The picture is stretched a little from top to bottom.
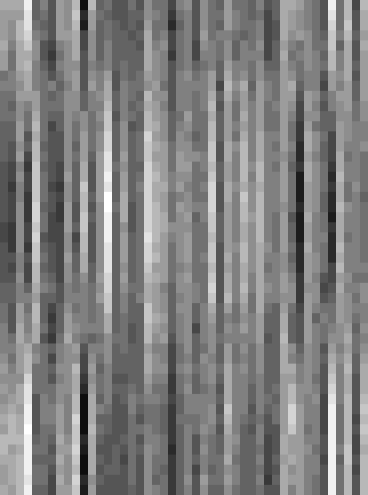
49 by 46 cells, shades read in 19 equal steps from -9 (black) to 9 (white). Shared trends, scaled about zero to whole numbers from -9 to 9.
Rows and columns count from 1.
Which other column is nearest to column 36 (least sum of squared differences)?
3
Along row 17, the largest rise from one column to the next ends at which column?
5
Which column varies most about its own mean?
42
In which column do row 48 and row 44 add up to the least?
11
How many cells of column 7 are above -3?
16
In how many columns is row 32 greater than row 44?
25
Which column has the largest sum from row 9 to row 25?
14
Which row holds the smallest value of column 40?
32
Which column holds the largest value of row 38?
4
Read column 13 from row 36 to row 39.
-1 -2 -1 -1
